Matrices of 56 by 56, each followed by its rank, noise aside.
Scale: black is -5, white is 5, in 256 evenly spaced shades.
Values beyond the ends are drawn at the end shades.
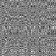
five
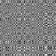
two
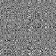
six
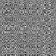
four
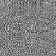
four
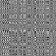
two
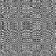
three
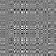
two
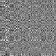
five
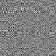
four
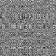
four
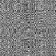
six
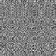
six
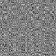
six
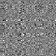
five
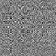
six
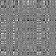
two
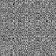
six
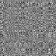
five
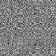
five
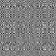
three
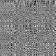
four
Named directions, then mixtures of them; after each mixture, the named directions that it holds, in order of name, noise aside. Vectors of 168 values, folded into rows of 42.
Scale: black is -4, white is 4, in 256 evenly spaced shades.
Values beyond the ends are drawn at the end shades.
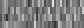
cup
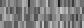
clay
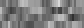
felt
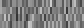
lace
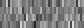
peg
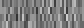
cup, lace.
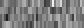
cup, felt.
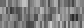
clay, felt.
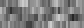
clay, felt.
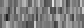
cup, felt.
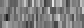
cup, felt.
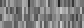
clay.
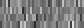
peg.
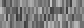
felt, lace.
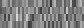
lace.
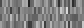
clay, lace.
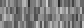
clay.
